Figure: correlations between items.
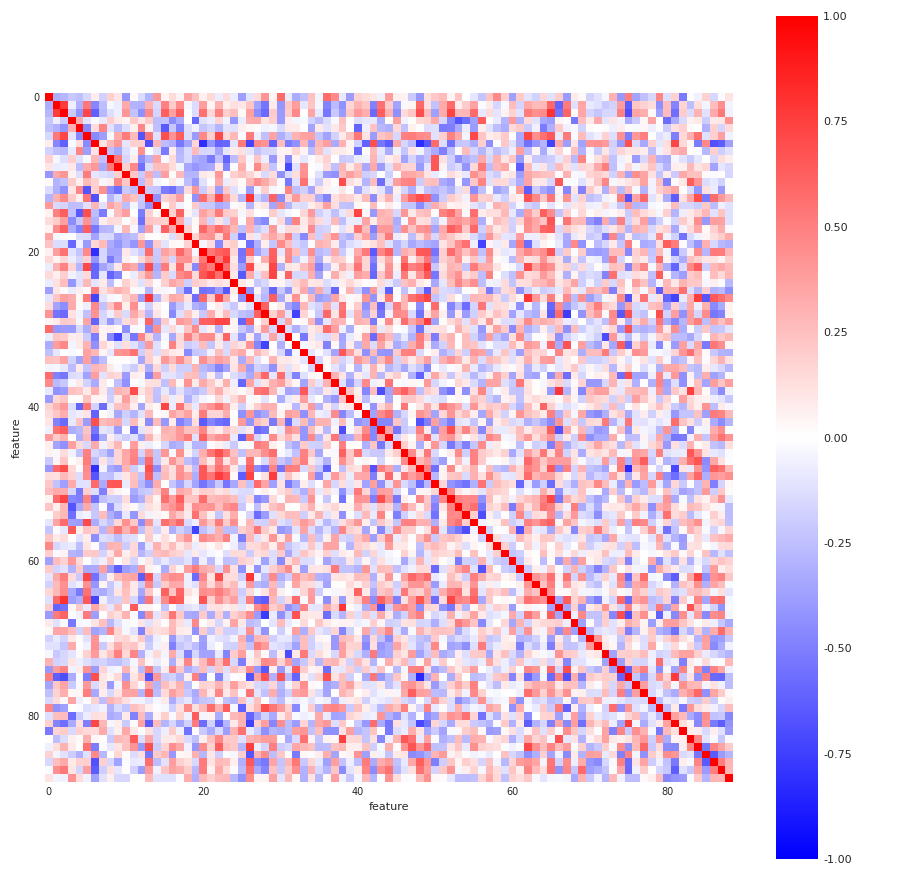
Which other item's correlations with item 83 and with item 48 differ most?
66
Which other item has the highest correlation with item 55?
5
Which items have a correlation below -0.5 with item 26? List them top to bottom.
6, 19, 75, 80, 81, 85
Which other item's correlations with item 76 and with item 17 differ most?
44
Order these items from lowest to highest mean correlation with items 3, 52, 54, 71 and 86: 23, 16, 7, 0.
0, 7, 16, 23
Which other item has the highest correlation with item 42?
6
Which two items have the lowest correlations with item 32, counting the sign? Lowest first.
28, 75
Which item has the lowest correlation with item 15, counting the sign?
4
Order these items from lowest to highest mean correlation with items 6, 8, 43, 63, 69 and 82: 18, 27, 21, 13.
21, 18, 27, 13
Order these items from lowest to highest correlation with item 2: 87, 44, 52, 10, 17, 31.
31, 44, 10, 87, 17, 52
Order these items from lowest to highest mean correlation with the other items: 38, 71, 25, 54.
25, 71, 54, 38
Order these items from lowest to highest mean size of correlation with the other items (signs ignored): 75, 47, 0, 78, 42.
78, 0, 47, 42, 75
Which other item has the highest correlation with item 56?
3
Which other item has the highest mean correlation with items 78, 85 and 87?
51
